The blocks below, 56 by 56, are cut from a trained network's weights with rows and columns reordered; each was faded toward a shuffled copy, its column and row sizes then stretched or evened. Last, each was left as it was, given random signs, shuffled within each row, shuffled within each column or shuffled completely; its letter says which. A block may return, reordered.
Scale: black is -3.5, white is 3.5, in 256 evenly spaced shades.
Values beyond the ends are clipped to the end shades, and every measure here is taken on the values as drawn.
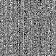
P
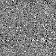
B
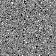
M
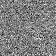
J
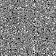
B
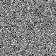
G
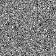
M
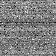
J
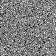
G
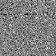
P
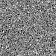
G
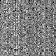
P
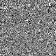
B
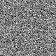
G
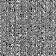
P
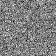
G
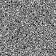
J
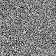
J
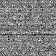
J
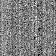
M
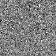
B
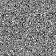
J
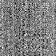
P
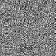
P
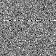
J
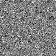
J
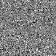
J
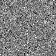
M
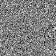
B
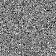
J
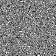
J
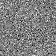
J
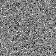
J
